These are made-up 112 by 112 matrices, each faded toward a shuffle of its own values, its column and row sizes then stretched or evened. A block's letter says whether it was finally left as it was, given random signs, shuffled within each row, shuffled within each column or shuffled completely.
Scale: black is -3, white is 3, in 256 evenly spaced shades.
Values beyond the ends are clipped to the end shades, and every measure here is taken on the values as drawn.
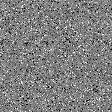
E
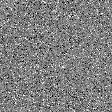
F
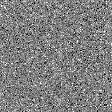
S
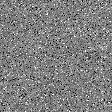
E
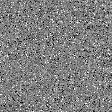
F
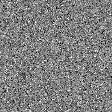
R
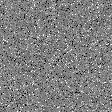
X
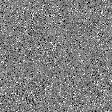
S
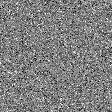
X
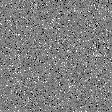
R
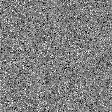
R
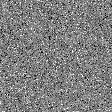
X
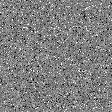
E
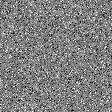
E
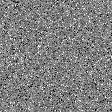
X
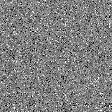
F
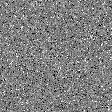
X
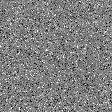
X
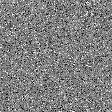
E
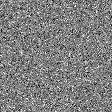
X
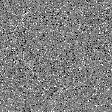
S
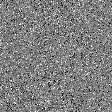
R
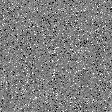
R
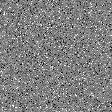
E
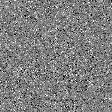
F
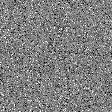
R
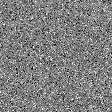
X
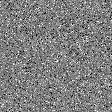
X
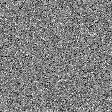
X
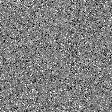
R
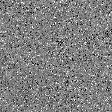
F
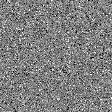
F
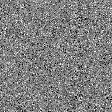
S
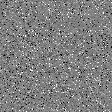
S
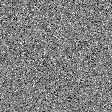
X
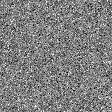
X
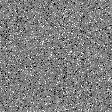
R
